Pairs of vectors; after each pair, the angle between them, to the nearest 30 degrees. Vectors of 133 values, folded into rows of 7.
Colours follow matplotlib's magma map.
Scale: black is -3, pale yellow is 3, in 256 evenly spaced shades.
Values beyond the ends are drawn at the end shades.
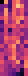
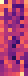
150 degrees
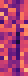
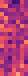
60 degrees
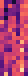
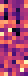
60 degrees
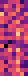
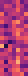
30 degrees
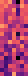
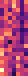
120 degrees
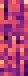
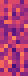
60 degrees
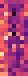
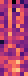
90 degrees
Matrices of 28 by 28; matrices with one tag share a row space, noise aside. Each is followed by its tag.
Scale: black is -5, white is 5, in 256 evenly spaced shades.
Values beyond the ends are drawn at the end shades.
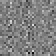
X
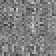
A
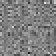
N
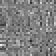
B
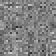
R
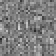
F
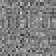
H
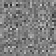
R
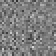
A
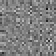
B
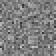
N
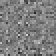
F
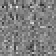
A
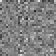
F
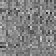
B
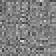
H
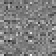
R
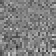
R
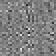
X
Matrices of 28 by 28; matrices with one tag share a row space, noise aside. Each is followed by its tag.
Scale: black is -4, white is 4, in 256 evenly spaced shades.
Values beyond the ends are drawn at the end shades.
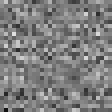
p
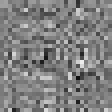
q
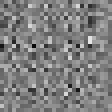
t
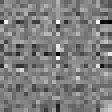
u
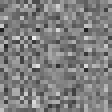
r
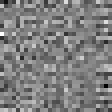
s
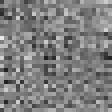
s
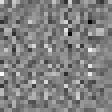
t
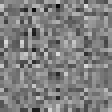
r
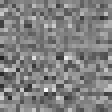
s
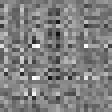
r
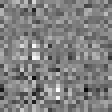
r
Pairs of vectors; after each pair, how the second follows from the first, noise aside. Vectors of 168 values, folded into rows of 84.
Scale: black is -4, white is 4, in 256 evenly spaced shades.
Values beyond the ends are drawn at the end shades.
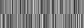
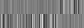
partly zeroed.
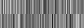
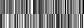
wrapped around, scaled up.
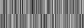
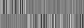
partly zeroed.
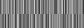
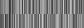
shuffled.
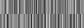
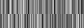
shuffled.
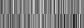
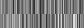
negated.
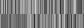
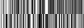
wrapped around, scaled up.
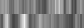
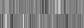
partly zeroed.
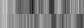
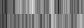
negated.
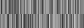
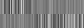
reversed, negated, partly zeroed.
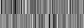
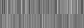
wrapped around, negated, shrunk.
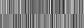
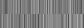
wrapped around, negated, shrunk.
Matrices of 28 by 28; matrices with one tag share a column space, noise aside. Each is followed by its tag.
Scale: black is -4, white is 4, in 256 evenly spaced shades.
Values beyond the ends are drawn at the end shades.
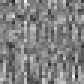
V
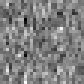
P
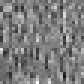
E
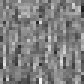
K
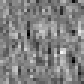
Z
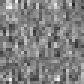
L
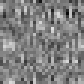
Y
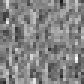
V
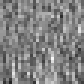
E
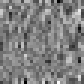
Y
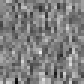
E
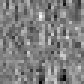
L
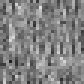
K
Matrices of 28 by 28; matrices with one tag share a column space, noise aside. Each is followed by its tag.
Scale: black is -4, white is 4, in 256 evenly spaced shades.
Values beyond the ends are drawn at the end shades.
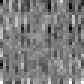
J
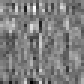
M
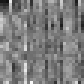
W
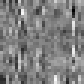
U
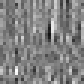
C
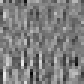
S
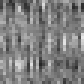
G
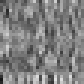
U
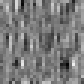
G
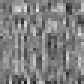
M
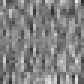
U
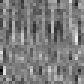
C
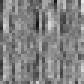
W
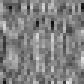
M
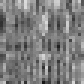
W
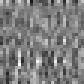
S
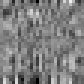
U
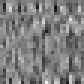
M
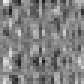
U
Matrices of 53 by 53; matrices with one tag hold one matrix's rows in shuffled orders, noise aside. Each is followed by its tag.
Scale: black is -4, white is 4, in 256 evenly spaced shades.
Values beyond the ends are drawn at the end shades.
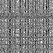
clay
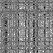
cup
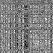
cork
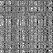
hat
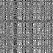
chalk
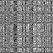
chalk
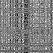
cork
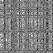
hat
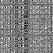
cork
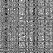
cup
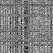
cork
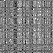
chalk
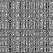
clay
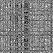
cork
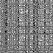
cup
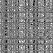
cup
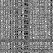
cork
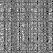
hat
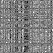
cork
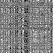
cork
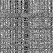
cork
